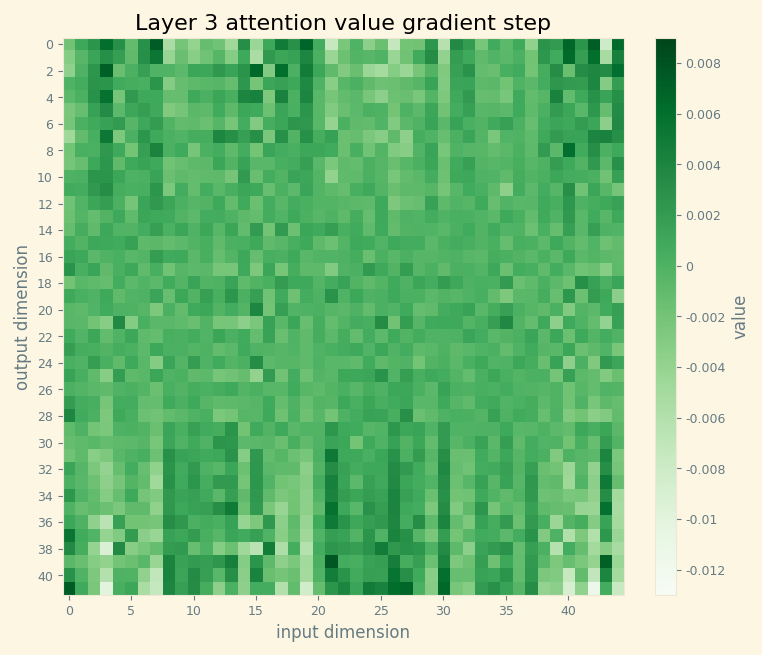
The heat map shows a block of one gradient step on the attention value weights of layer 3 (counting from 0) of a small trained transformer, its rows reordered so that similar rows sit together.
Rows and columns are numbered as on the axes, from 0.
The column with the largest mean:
30
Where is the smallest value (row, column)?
41, 42
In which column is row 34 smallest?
44
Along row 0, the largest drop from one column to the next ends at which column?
43
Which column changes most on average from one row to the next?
15
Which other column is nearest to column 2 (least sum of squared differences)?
14
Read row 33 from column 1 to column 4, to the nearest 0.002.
0 -0.002 -0.004 -0.002
